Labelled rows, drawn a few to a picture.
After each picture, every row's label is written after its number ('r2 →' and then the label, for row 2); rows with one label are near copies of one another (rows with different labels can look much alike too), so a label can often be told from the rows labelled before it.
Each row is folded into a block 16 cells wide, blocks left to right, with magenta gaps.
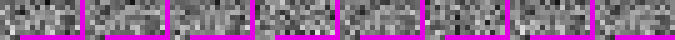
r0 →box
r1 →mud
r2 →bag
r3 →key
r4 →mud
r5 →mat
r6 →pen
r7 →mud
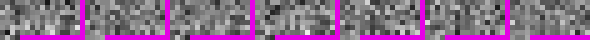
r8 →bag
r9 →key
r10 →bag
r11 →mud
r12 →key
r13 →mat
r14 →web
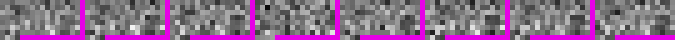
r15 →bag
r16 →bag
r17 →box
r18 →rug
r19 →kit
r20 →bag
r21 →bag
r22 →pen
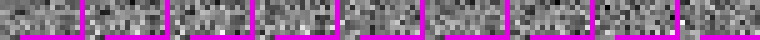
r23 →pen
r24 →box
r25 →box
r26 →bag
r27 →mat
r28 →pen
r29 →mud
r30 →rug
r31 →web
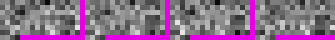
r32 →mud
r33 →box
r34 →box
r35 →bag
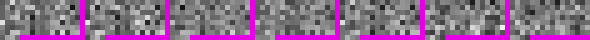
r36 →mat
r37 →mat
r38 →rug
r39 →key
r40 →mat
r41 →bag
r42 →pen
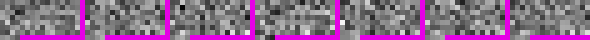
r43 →mud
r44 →key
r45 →rug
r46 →mud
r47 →web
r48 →key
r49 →rug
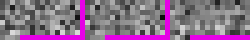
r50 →rug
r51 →rug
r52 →bag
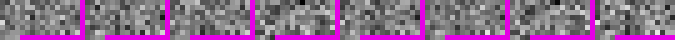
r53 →web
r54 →rug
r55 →key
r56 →mud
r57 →key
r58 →rug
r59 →mud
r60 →mat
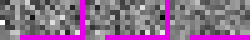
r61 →web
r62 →rug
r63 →key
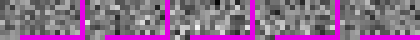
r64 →key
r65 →mat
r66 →bag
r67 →pen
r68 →key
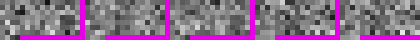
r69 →box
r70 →mat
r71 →pen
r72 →key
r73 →key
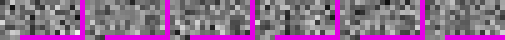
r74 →rug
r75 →box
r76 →kit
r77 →mat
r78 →mud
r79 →key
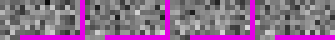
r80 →box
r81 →rug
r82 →pen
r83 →rug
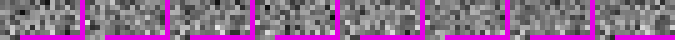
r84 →pen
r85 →web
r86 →bag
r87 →rug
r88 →box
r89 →rug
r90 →bag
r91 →kit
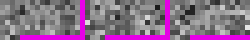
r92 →box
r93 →mat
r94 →mud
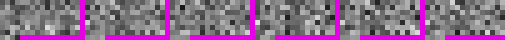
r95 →bag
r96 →key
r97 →rug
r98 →mat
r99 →key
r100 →key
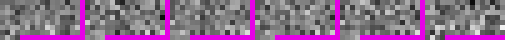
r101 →bag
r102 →key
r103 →key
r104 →rug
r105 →key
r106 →bag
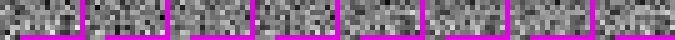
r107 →bag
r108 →rug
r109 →rug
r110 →rug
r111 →mud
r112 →pen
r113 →box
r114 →mud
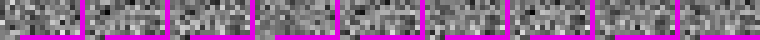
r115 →mat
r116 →mud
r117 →pen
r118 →key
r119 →mud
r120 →bag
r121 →box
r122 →kit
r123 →bag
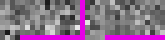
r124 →bag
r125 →web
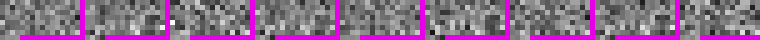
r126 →rug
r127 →bag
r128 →web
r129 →bag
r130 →rug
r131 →kit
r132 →key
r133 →bag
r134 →key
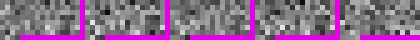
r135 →bag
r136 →box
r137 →pen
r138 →pen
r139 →key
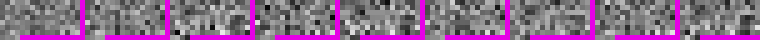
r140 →key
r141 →rug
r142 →kit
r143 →rug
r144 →pen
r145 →key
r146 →mud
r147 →rug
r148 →bag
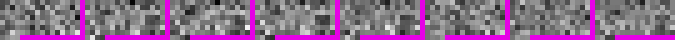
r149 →rug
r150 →box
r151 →mud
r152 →box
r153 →bag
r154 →key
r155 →rug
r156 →pen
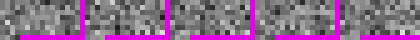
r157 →box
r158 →rug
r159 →rug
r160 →mud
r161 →key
